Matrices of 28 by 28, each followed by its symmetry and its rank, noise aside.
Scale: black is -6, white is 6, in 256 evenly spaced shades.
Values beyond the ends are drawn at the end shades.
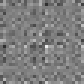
symmetric, rank three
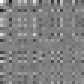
symmetric, rank one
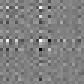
symmetric, rank one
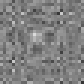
symmetric, rank three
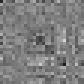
symmetric, rank three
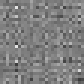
no symmetry, rank three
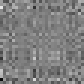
no symmetry, rank three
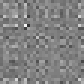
symmetric, rank two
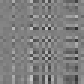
no symmetry, rank one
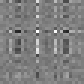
no symmetry, rank one
